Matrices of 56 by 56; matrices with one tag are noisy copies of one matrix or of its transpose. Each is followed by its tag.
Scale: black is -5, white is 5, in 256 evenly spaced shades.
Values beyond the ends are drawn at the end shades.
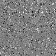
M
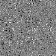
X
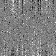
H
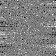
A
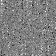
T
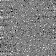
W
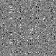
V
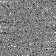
T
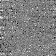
W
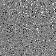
M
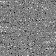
T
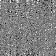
W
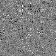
X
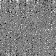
W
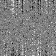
H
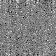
W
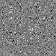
V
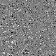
M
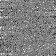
W
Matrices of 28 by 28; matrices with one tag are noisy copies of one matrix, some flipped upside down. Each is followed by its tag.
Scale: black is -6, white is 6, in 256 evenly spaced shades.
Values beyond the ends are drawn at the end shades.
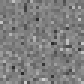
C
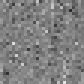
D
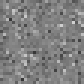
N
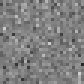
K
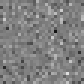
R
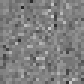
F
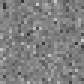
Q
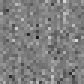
D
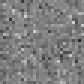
N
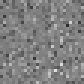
R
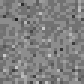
K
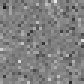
Q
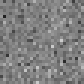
R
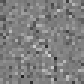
F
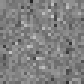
F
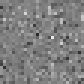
R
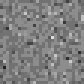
R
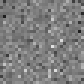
R
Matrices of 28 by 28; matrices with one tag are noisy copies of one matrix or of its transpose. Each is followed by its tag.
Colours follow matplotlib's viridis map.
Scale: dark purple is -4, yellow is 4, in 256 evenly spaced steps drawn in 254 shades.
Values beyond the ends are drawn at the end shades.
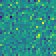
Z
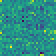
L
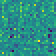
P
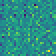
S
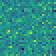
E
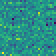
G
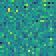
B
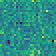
L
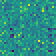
P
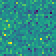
P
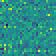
B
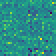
P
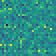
B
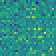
S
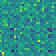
P
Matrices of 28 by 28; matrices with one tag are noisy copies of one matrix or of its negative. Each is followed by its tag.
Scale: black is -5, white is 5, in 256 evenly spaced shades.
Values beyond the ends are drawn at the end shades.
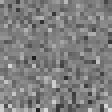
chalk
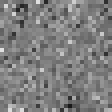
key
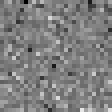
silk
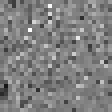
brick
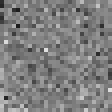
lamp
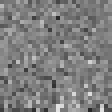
chalk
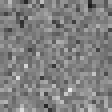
silk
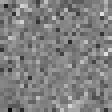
key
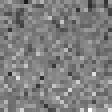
silk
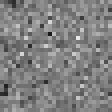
brick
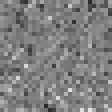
silk
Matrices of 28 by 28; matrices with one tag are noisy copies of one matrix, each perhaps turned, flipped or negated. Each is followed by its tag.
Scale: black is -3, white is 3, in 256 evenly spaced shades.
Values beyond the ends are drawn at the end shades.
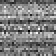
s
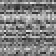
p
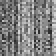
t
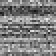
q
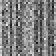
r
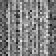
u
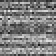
r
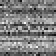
s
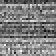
t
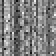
p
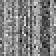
q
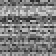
q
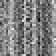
s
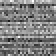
t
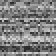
p
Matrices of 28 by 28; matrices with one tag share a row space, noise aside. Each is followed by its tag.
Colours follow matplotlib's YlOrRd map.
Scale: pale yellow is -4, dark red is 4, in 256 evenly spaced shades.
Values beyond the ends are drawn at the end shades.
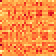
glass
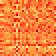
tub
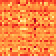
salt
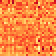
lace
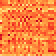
glass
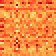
tub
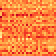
glass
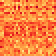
tub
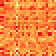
tub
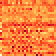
glass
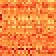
glass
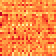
glass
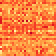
glass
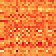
tub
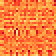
tub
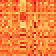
salt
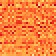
lace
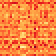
salt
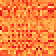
glass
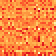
lace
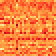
tub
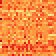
glass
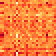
tub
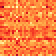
tub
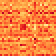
salt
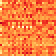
glass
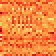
glass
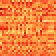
glass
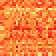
tub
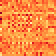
glass
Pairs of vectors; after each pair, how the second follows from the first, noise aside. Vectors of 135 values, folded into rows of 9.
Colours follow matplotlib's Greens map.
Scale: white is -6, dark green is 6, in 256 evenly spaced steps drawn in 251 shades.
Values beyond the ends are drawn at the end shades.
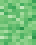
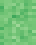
reversed, shrunk.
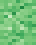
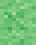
negated, shrunk.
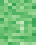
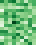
reversed, negated, scaled up.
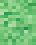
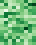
scaled up.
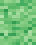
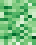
wrapped around, scaled up.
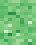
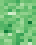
negated.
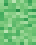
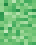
copied.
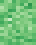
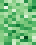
wrapped around, scaled up.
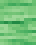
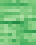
copied.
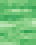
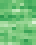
copied.
